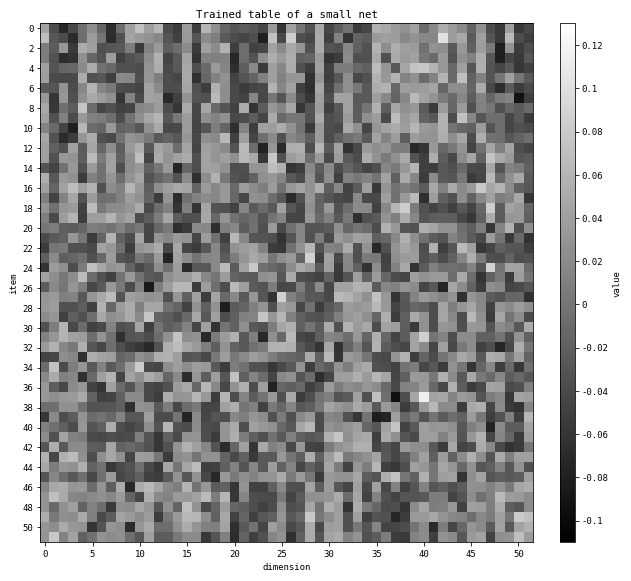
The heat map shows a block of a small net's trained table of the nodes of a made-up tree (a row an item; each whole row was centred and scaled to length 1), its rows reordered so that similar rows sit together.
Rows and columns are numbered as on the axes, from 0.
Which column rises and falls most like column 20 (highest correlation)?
34
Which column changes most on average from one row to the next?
7
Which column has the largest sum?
15
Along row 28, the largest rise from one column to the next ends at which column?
6
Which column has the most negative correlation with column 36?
14
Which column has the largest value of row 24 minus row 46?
22
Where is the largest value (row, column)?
37, 40
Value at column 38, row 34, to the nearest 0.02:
0
